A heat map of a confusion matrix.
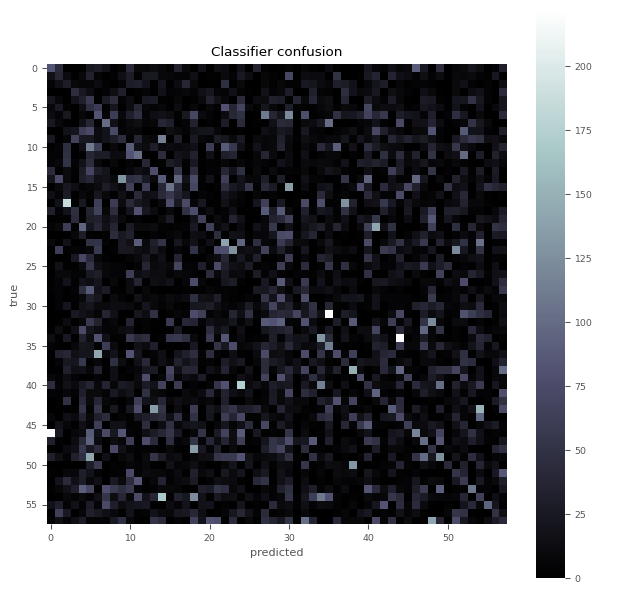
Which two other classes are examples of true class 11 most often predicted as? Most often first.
52, 10
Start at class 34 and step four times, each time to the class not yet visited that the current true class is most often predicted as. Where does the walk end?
9
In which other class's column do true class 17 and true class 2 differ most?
37
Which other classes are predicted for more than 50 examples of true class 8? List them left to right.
4, 5, 41, 48, 52
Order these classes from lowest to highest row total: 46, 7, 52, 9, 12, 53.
12, 52, 7, 9, 53, 46
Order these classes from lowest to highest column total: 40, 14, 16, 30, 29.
16, 14, 40, 29, 30
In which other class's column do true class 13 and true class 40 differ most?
24
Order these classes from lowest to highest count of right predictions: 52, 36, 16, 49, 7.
16, 52, 36, 7, 49
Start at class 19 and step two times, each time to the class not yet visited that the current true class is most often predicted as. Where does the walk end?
18
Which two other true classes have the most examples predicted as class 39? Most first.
15, 45
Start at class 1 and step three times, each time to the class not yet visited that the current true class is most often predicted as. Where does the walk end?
5
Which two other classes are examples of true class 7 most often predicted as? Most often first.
35, 44
